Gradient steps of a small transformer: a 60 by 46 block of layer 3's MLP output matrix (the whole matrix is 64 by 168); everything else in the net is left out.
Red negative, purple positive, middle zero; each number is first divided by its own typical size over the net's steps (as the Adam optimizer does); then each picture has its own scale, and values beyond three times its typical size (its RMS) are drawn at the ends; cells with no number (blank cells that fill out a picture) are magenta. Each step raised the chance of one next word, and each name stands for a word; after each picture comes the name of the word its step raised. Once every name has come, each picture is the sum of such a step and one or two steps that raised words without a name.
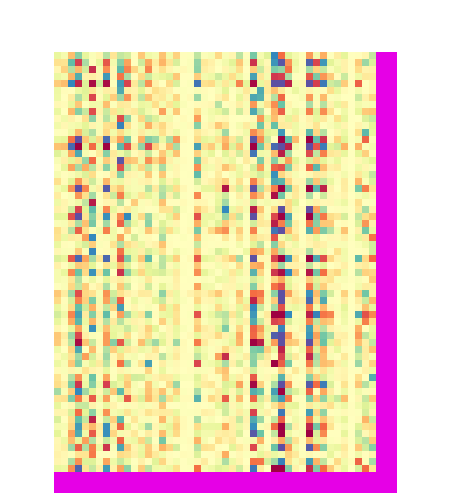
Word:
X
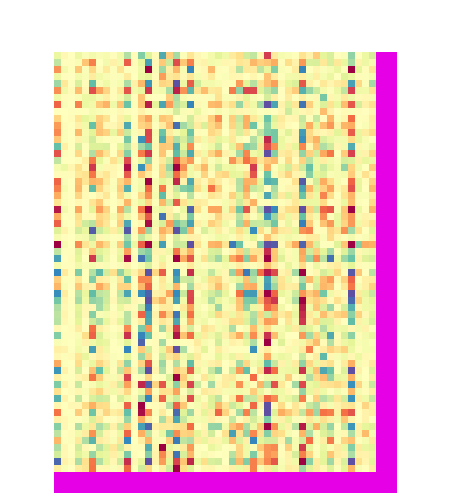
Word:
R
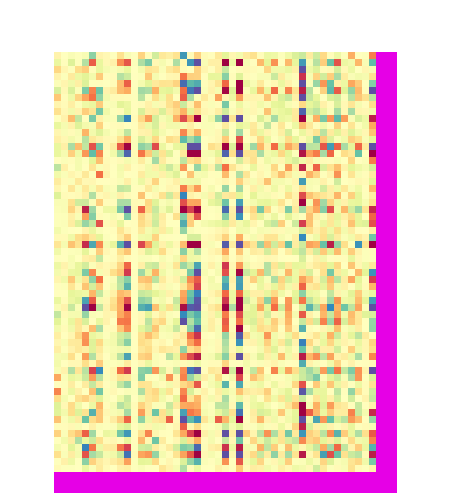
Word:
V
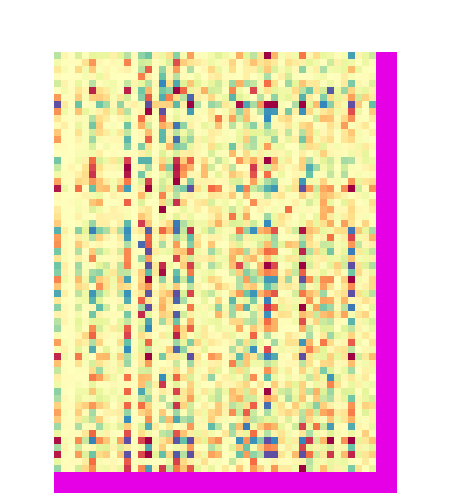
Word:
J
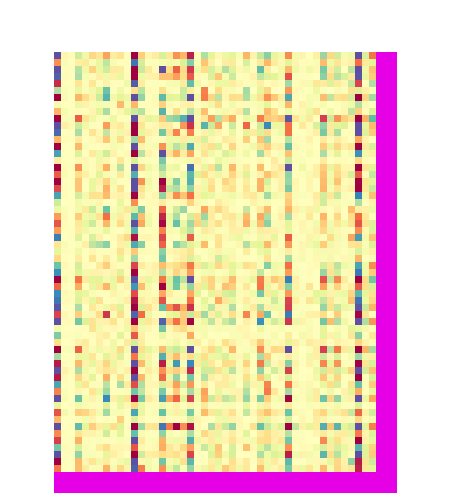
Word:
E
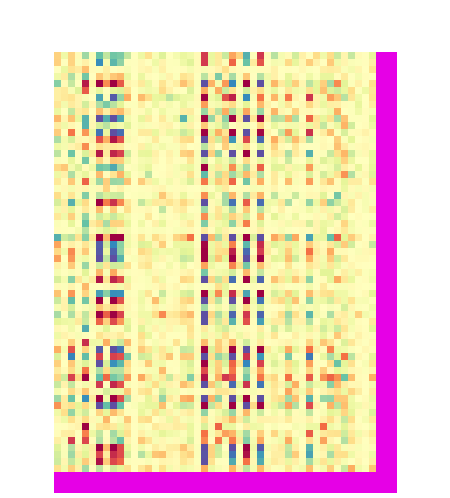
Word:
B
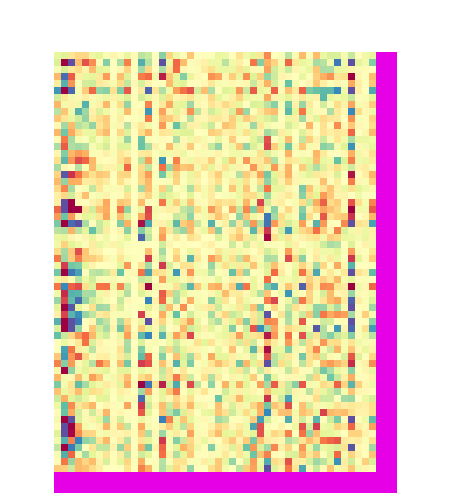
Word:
V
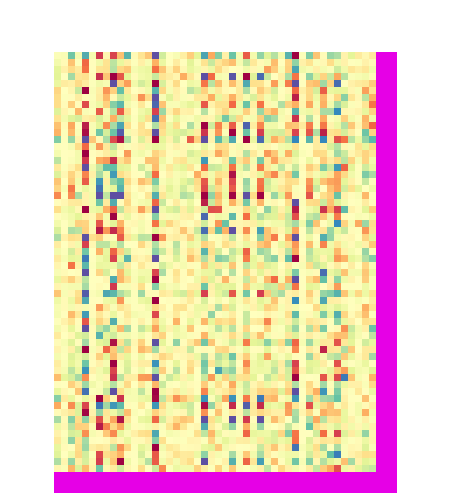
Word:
B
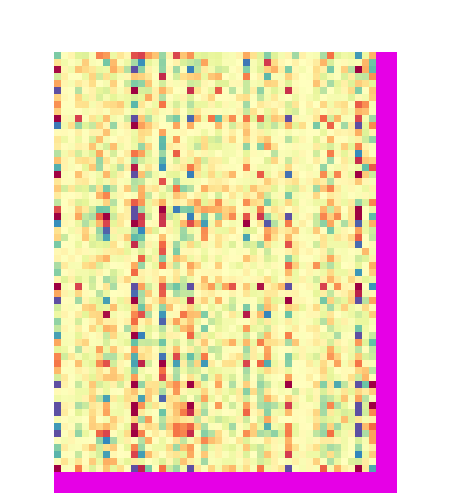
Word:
X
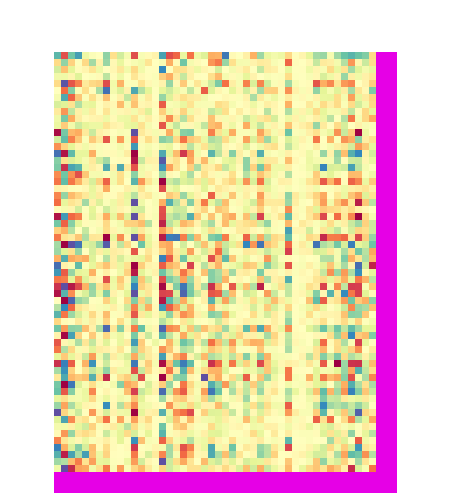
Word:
B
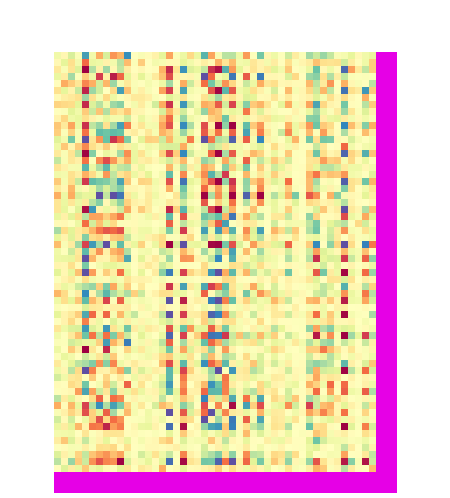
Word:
R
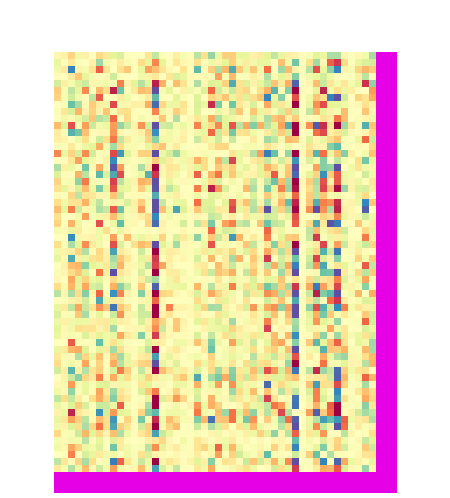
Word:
R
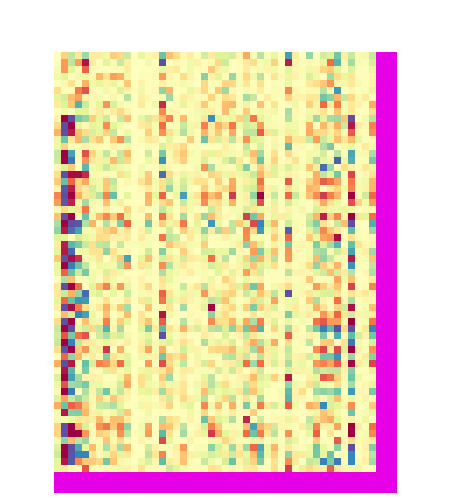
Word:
X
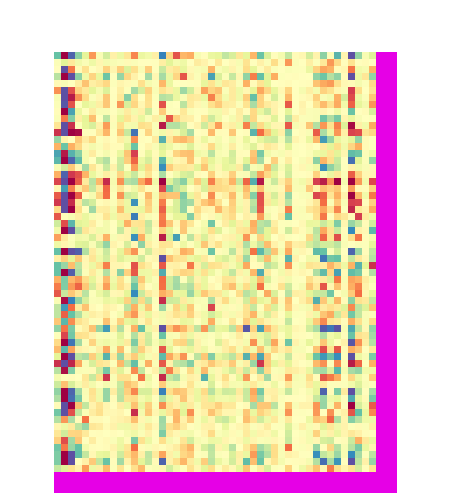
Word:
R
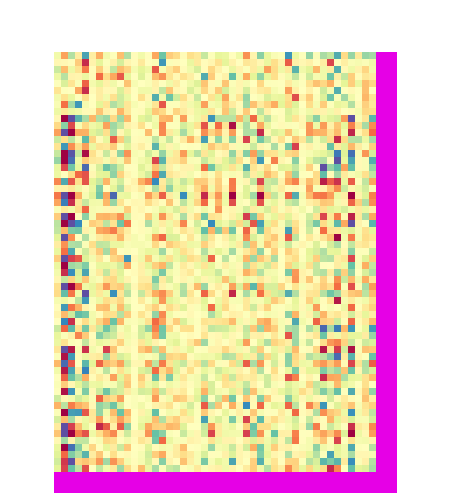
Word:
E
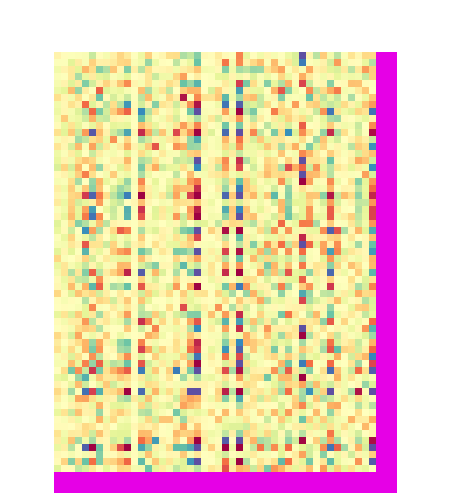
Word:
R
